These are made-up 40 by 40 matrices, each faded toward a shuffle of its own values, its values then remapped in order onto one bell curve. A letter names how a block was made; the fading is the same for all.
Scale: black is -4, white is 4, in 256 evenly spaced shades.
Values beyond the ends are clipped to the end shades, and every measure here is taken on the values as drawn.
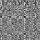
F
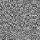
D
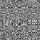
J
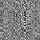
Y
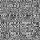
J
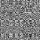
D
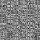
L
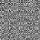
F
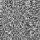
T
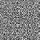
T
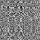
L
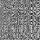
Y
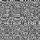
J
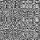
L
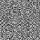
T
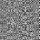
L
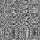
L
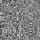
T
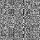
Y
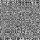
J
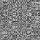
F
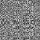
Y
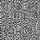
L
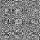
L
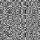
L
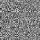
D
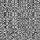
L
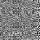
F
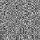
Y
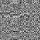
J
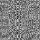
Y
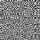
D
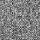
T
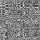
L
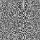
Y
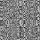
Y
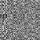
Y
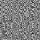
Y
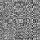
L
